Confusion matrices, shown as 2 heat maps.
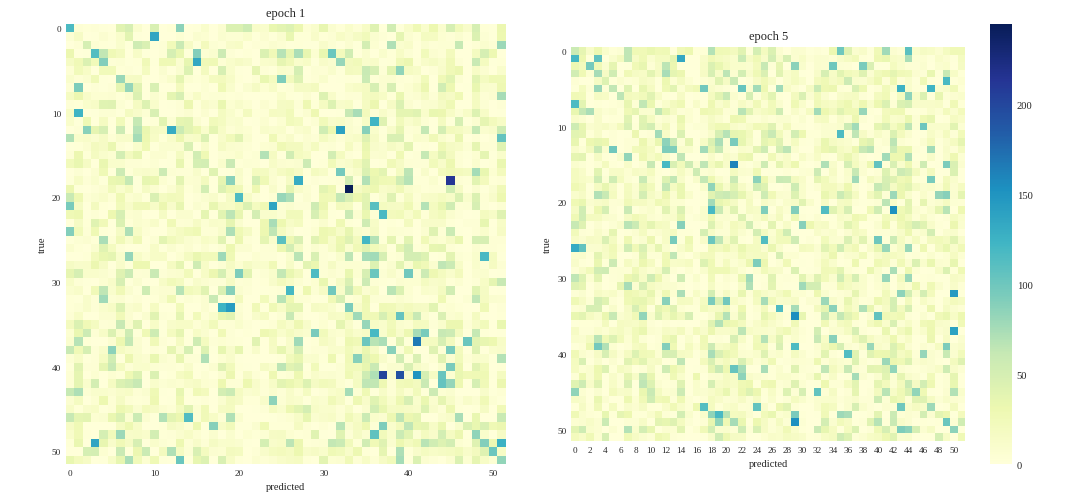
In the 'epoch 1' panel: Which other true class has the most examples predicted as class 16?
39
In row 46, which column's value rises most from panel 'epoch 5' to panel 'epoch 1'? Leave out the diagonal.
14
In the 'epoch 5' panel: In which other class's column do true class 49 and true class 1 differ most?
29
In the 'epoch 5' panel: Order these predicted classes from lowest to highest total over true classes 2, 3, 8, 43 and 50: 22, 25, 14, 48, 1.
48, 14, 25, 1, 22
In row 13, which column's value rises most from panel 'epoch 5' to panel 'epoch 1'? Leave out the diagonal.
51
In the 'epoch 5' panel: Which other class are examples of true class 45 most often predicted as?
32
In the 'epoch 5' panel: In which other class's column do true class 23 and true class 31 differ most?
14
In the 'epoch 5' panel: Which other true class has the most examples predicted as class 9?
35
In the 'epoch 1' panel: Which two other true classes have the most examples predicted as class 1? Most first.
10, 7
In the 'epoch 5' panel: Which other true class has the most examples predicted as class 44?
0
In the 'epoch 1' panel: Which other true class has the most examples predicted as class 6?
48
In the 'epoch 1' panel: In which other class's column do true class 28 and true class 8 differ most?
51
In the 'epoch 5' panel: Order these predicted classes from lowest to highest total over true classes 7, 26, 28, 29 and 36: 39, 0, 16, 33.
16, 39, 33, 0
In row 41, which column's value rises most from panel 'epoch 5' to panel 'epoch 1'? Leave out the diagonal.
39
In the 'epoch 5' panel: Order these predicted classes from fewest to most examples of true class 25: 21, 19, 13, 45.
45, 21, 19, 13
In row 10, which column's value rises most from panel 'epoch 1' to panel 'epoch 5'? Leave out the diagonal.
46
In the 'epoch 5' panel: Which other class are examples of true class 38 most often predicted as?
34
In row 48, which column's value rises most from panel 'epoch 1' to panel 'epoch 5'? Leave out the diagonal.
19
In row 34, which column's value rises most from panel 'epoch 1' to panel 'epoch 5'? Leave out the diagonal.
27
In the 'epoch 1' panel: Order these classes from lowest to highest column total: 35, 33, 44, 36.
44, 33, 36, 35
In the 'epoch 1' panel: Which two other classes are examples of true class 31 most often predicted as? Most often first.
26, 19
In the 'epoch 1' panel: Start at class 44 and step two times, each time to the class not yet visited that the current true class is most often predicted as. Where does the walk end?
0
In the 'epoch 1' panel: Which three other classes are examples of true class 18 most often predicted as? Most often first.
45, 27, 19
